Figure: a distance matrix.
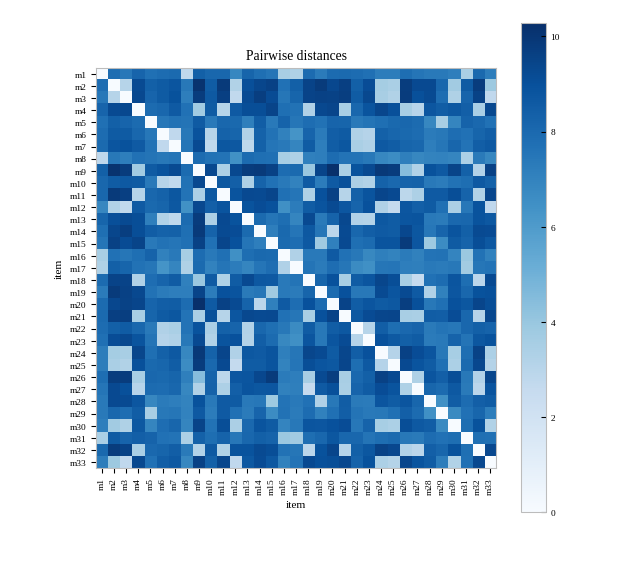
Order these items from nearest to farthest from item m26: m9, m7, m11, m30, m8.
m11, m9, m8, m7, m30
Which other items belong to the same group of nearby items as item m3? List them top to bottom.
m2, m12, m24, m25, m30, m33
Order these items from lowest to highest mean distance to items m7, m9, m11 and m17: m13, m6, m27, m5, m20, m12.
m27, m6, m13, m5, m12, m20
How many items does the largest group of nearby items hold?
8
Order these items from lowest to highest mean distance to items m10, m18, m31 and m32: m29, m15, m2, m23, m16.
m16, m23, m29, m15, m2
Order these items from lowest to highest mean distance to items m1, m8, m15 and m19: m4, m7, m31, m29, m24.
m31, m29, m7, m24, m4
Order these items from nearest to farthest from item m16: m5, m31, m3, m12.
m31, m12, m3, m5
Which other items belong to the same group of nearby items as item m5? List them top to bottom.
m29
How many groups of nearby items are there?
7
